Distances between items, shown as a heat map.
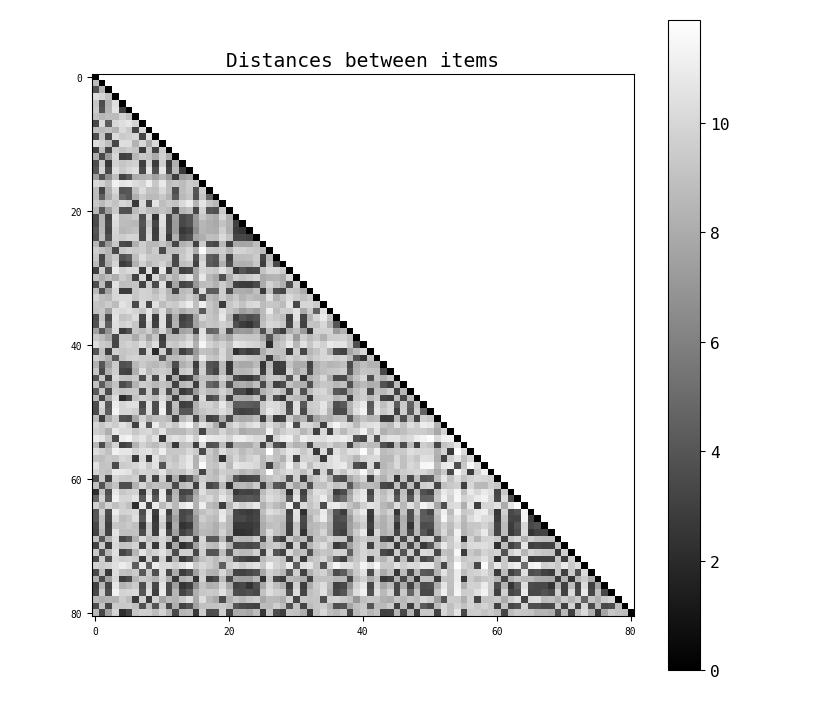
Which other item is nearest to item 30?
8
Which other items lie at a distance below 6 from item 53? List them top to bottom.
16, 33, 35, 56, 59
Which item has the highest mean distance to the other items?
54
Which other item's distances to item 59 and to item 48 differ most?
4
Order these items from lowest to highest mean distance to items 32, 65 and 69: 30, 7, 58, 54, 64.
7, 30, 64, 58, 54
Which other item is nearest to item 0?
62
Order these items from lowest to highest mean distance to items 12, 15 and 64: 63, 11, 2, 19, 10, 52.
19, 52, 2, 11, 10, 63
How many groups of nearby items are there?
5
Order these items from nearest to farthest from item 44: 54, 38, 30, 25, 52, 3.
25, 38, 30, 52, 3, 54
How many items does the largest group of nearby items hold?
33
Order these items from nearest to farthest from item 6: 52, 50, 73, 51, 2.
52, 73, 51, 2, 50
